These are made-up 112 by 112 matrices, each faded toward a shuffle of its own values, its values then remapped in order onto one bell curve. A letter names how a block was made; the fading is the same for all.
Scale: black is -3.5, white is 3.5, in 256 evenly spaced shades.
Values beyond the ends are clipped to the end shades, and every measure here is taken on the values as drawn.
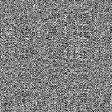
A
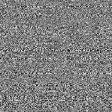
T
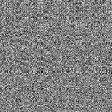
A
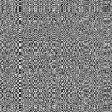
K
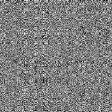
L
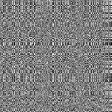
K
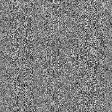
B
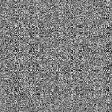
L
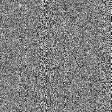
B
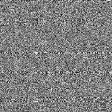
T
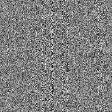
B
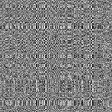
K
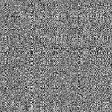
L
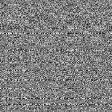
T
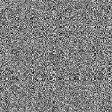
L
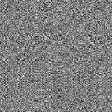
A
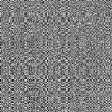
K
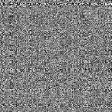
L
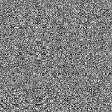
T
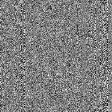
B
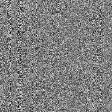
B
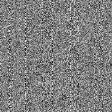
B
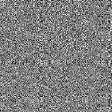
L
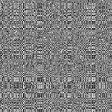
K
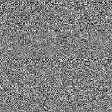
T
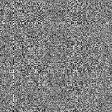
L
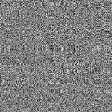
A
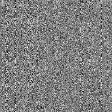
B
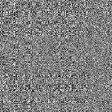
L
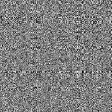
L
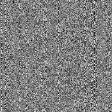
B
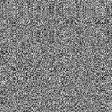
A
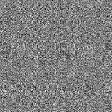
A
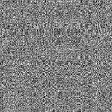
A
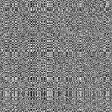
K
